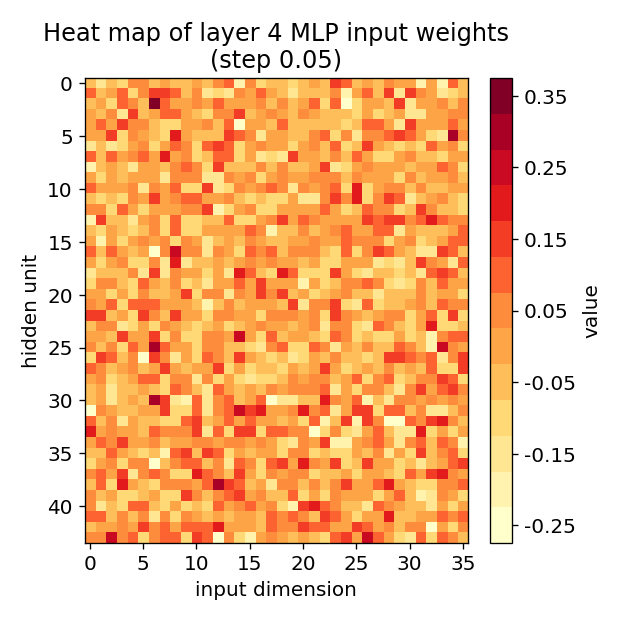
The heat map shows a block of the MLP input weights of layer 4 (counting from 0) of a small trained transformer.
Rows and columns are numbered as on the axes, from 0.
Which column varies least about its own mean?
15
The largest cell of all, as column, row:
6, 2
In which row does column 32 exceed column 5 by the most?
26
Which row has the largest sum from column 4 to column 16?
42
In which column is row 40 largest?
21
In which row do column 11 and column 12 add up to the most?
38
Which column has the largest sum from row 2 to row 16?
8
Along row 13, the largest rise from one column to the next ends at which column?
1
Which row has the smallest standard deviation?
9
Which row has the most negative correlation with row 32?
10
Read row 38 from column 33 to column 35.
0.05 0.05 0.1
